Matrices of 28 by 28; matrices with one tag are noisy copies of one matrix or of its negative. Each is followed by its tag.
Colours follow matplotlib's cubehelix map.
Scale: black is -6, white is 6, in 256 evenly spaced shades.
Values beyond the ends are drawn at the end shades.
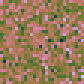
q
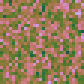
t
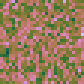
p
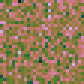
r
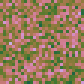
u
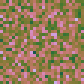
t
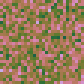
q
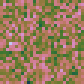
u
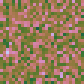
p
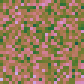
t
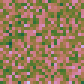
u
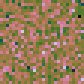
t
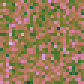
u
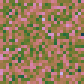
p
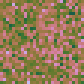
u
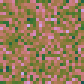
u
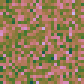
r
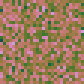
t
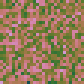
u
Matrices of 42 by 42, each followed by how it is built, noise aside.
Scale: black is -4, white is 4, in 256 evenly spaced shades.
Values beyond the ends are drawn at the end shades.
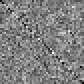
diagonal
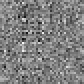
low rank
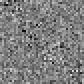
block diagonal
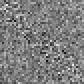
banded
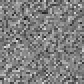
Hankel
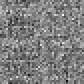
blocks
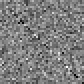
diagonal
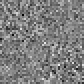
block diagonal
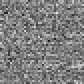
blocks
